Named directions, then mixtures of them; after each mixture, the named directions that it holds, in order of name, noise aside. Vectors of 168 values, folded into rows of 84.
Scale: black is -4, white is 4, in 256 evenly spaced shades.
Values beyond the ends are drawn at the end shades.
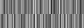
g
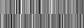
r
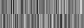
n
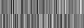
n.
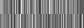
g, r.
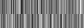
n, r.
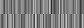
g.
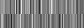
r.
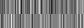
r.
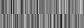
n.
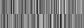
g, n.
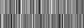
r.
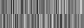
n.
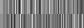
g, r.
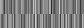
g.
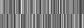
g, r.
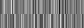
g, n.
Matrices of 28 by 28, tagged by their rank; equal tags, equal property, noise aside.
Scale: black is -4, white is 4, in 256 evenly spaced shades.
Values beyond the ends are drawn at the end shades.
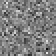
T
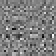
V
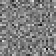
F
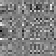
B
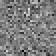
T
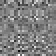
B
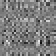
V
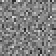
T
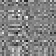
B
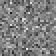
T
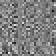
V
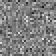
T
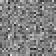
T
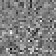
F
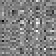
V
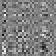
B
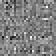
F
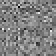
F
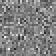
T
